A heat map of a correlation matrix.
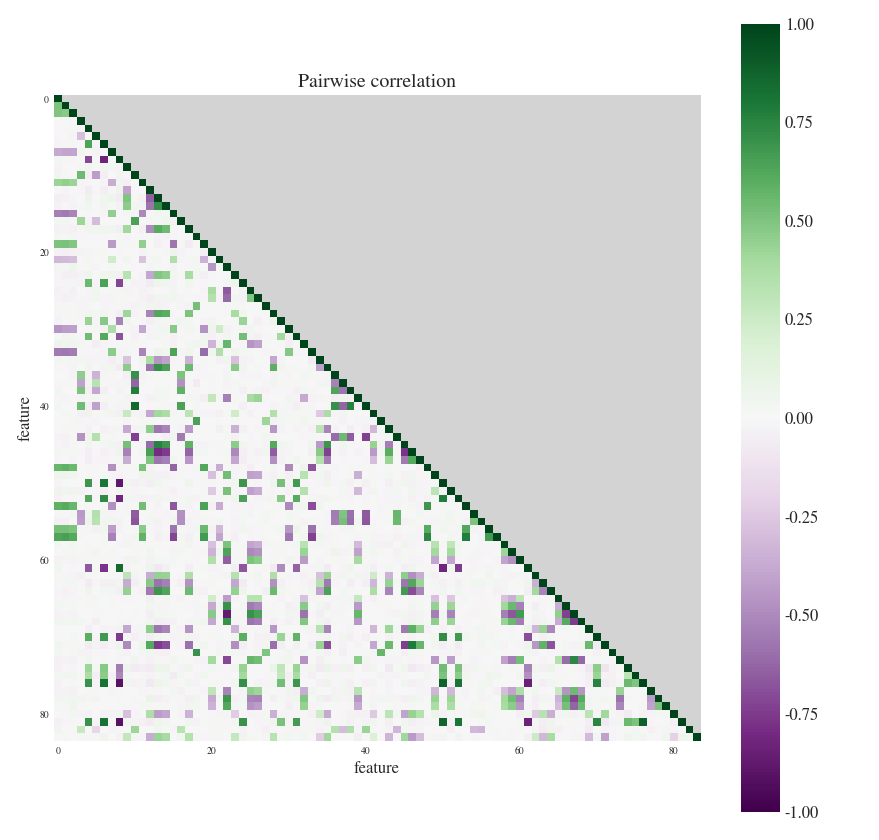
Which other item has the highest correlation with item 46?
71
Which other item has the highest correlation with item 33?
15
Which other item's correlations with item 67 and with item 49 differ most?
22
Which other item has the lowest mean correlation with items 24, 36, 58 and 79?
67
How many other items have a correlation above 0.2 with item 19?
8
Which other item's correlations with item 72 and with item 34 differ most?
18
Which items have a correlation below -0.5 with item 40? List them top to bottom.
37, 44, 54, 55
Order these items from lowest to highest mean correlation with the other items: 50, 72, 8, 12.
8, 12, 72, 50
